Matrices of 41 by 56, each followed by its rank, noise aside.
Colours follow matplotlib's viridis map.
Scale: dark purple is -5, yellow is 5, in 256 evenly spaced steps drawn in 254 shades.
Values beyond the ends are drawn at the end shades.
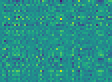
three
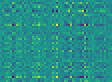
two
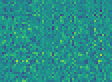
six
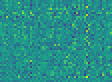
six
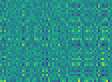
two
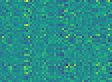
five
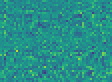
five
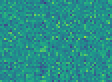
six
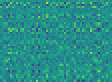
four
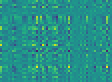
two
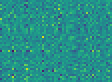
five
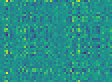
three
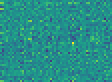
five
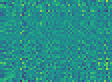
four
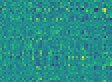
five
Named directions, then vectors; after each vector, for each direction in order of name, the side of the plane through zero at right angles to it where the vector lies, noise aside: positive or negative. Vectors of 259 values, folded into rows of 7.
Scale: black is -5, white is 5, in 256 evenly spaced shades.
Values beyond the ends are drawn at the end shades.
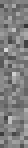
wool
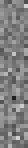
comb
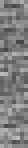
positive, negative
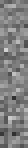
positive, positive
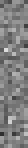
positive, positive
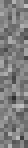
positive, negative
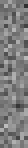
negative, positive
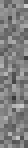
positive, negative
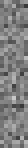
negative, positive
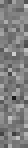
positive, positive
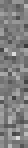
positive, positive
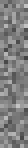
positive, negative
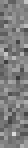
negative, negative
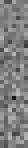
positive, positive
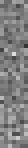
positive, positive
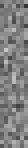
negative, positive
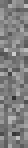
positive, positive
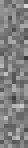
positive, negative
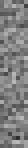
negative, positive
